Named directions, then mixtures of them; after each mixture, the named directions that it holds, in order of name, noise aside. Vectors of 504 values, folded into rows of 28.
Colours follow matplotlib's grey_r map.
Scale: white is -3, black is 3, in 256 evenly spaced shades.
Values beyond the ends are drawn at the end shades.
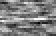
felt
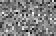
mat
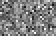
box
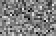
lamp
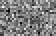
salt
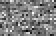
felt, mat, salt.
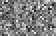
box.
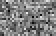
box, felt, salt.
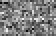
box, felt, mat.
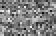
box, felt, salt.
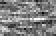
felt, salt.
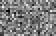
salt.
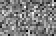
box, mat.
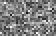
box, felt, lamp.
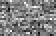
felt, mat, salt.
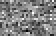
felt, mat, salt.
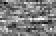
box, felt.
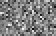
box, mat.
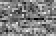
felt, lamp, mat.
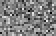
lamp.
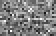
felt, lamp, salt.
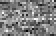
felt, mat.
